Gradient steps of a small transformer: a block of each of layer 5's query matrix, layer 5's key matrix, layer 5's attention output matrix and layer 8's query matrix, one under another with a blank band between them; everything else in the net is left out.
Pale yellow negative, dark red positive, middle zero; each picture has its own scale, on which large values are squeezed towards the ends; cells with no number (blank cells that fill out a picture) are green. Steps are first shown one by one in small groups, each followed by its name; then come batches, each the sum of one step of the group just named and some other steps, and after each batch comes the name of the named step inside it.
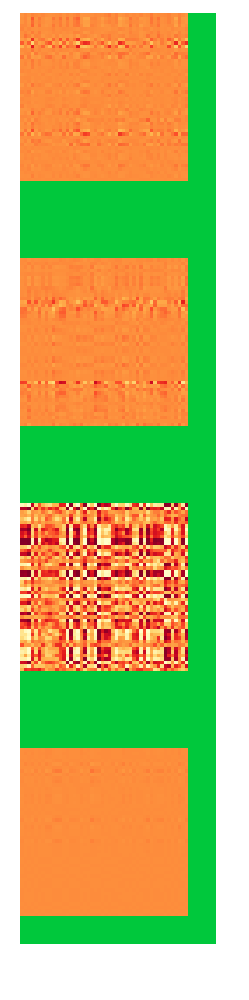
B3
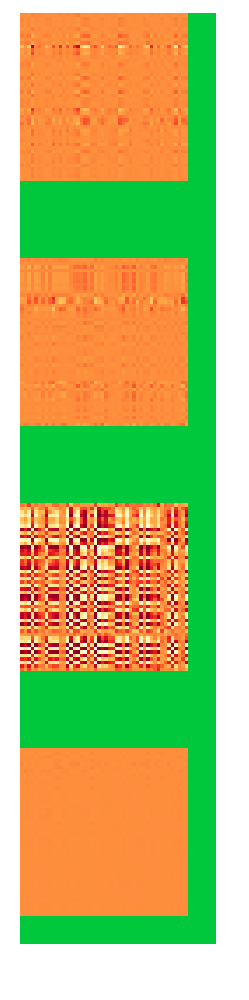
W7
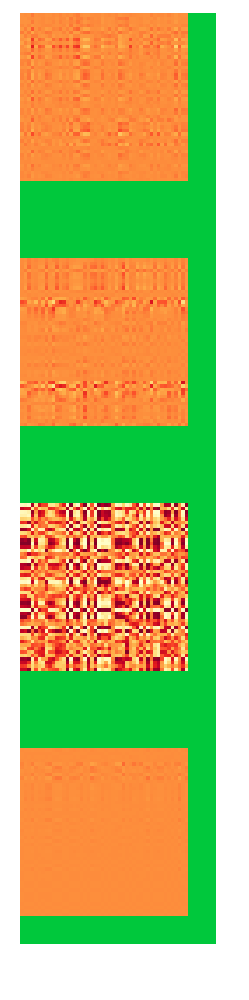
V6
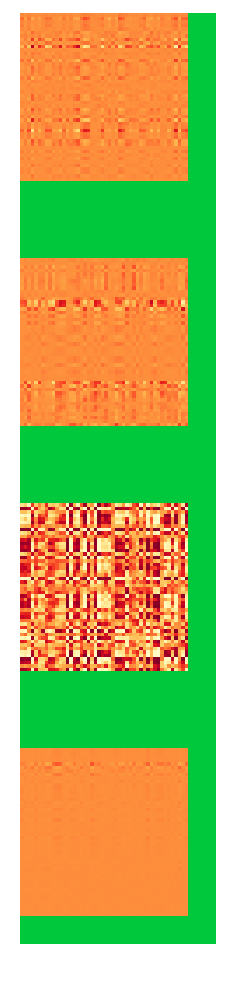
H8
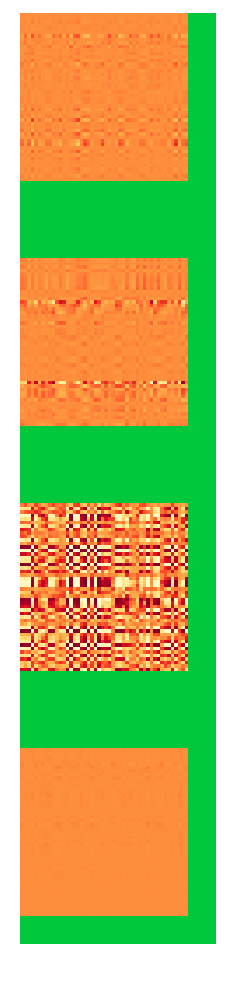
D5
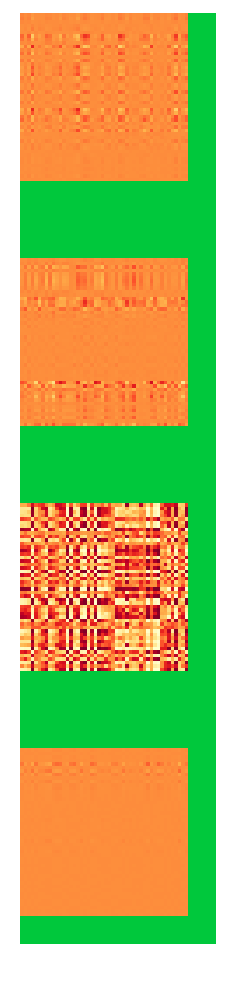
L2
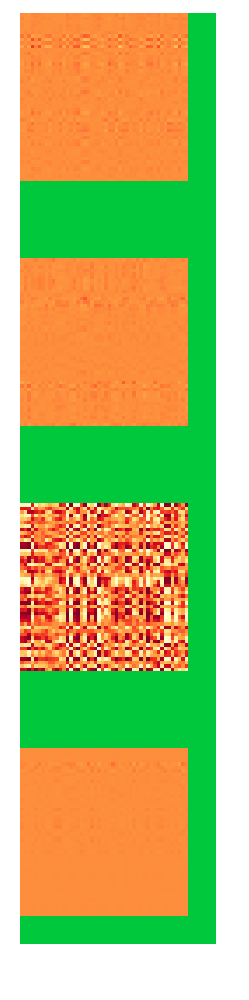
H8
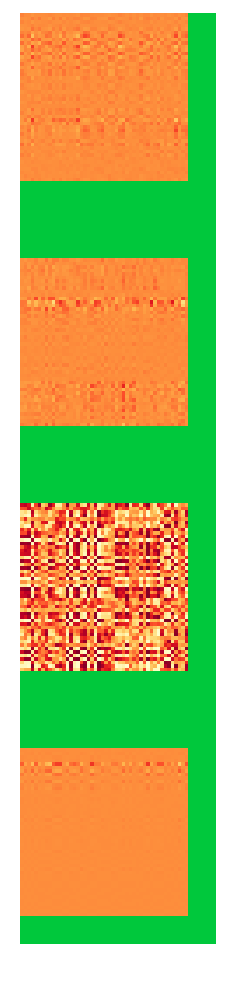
L2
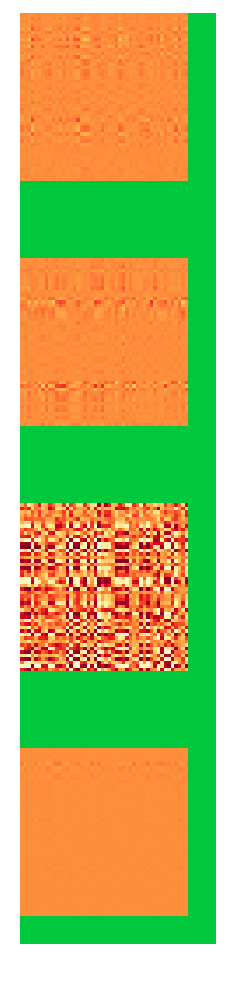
V6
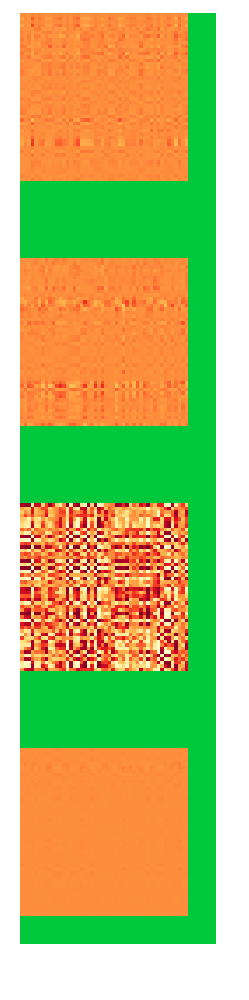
L2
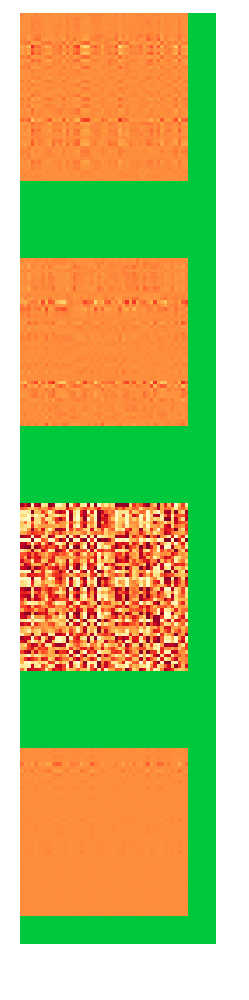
W7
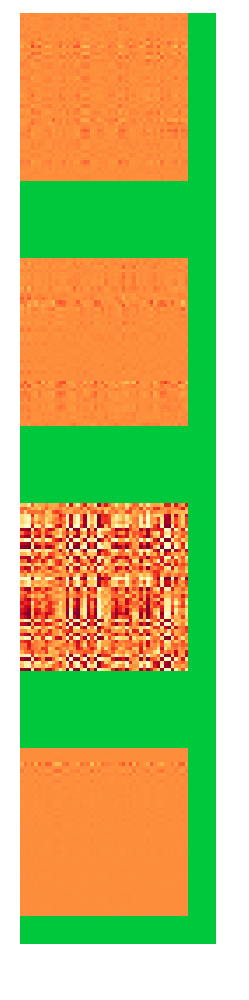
H8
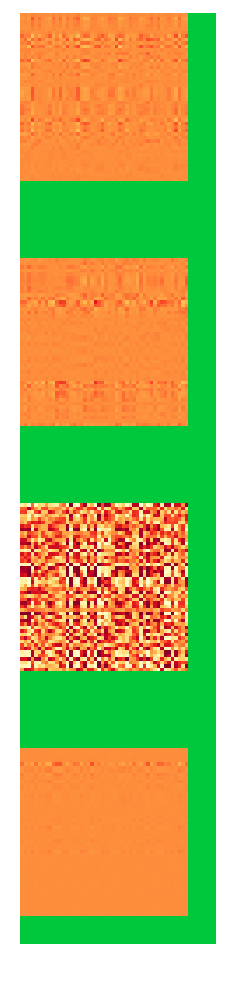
B3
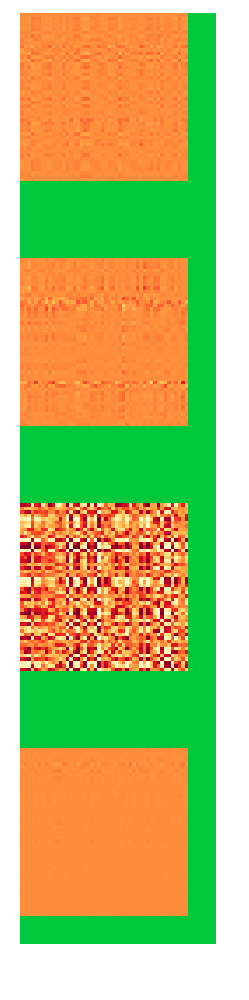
D5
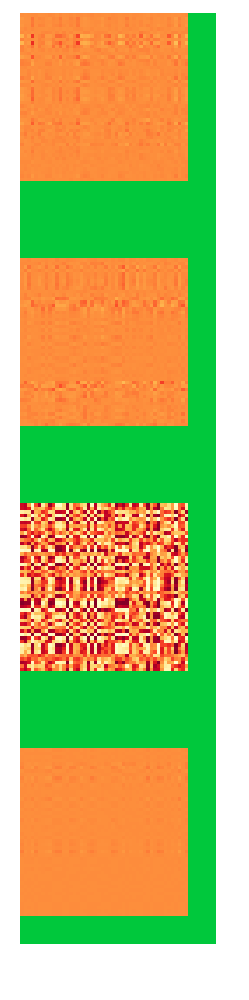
V6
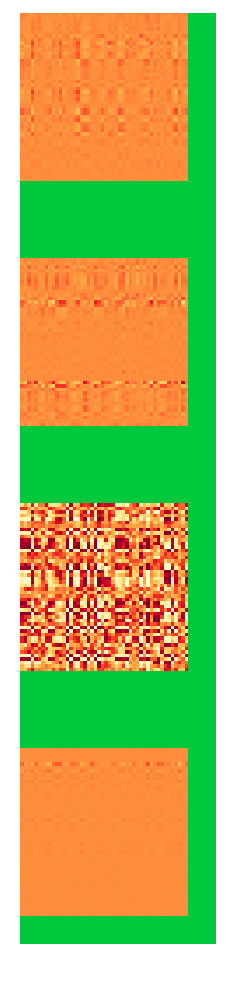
V6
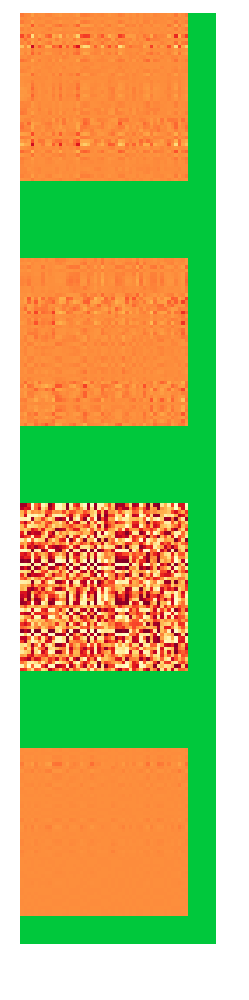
W7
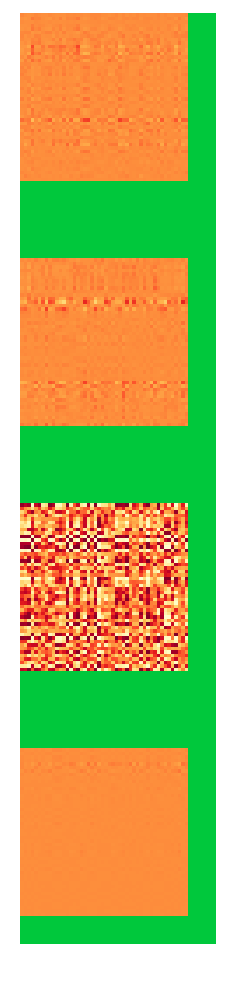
W7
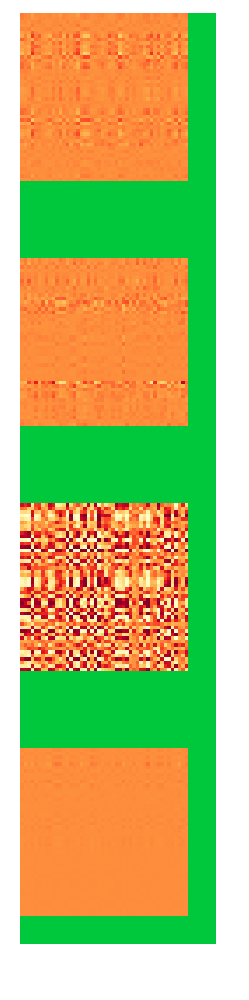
D5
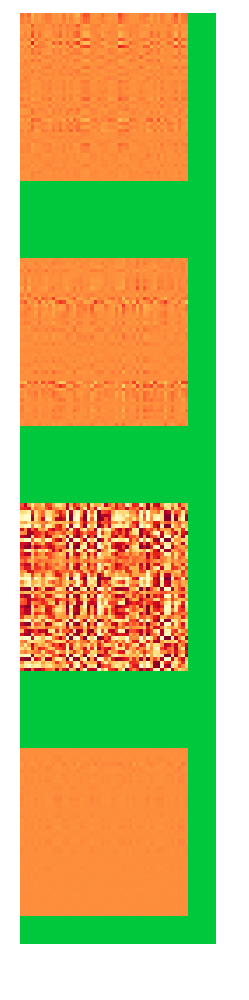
H8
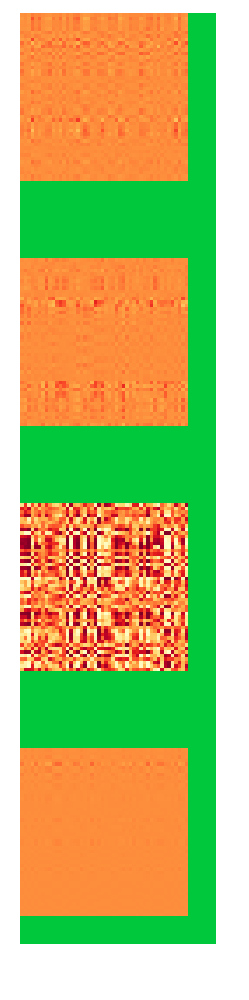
B3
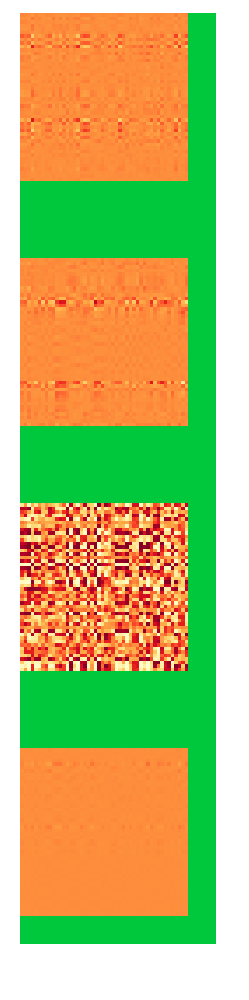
B3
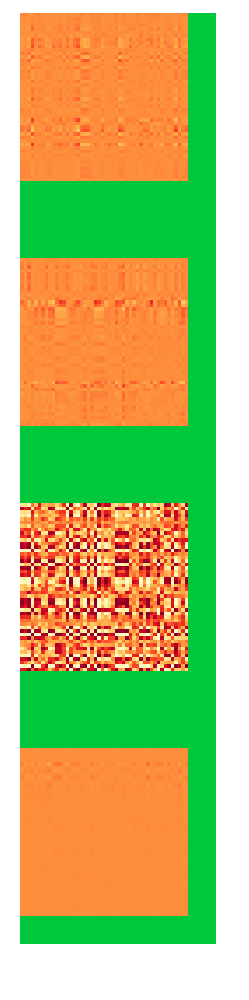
V6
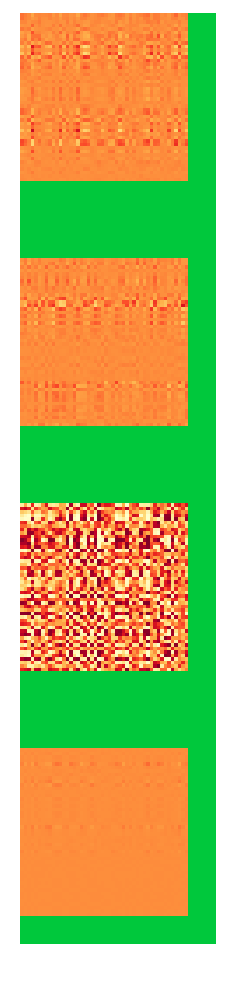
B3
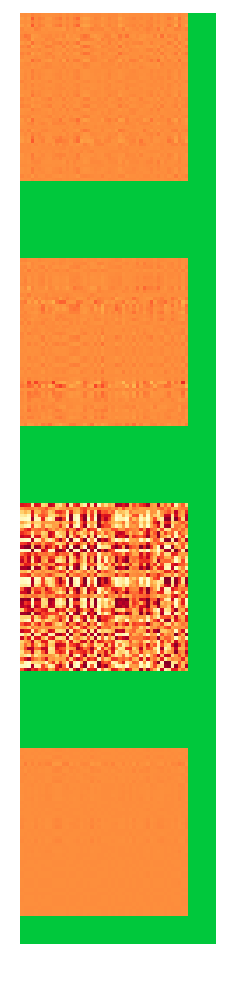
D5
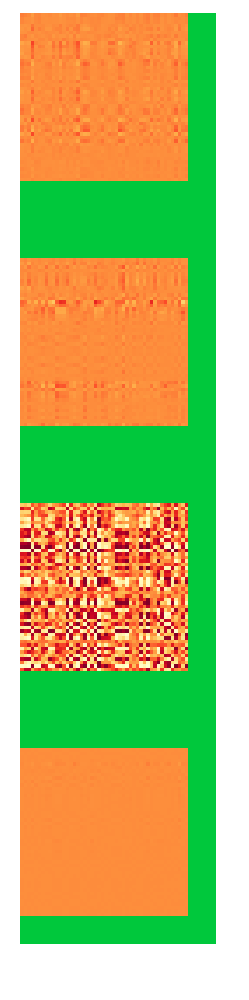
V6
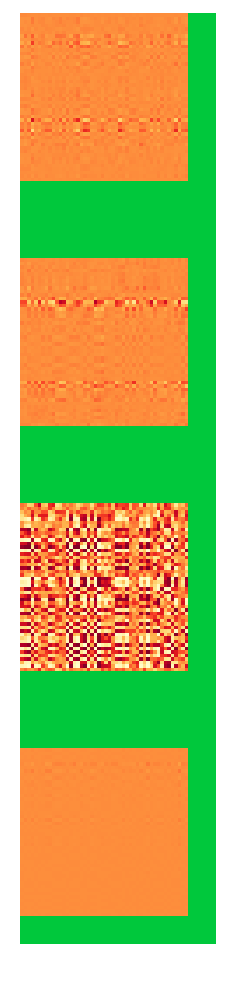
D5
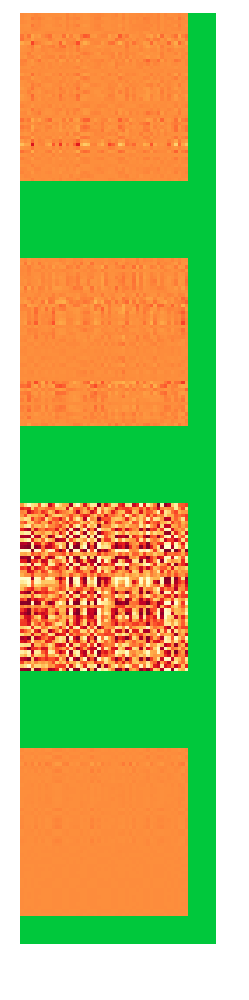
H8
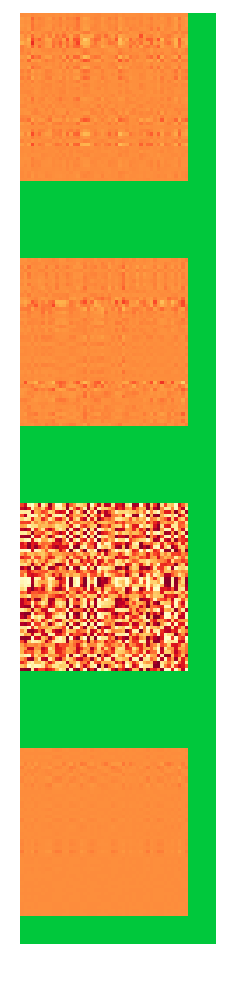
V6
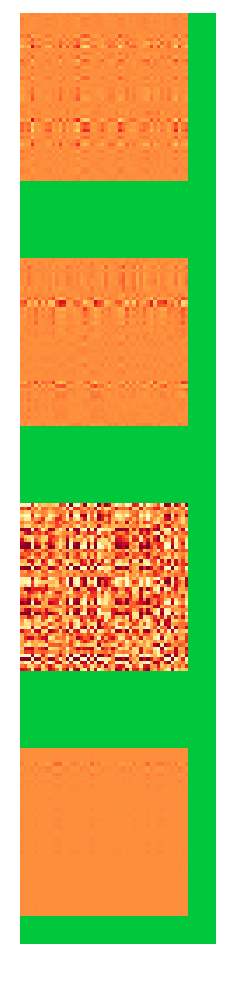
H8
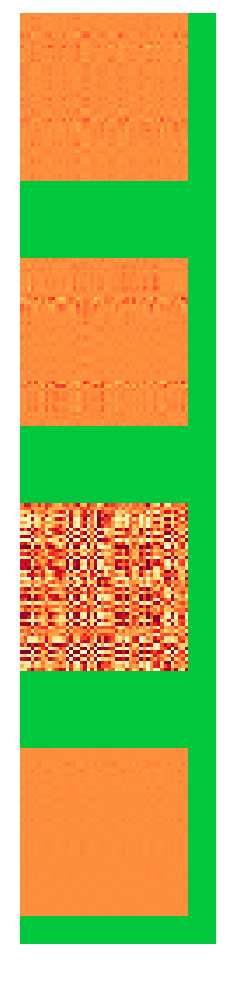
W7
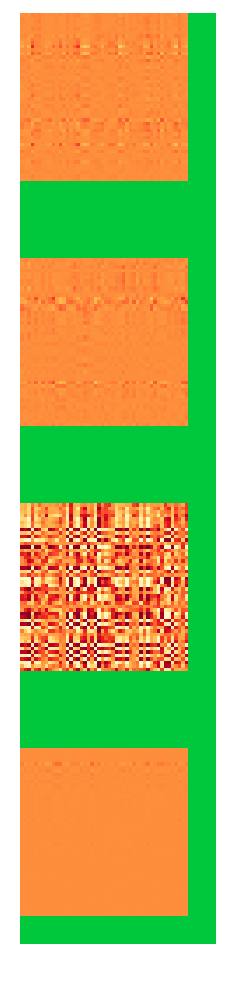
W7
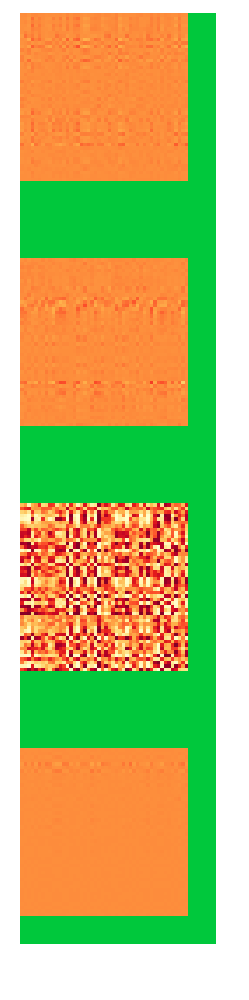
B3
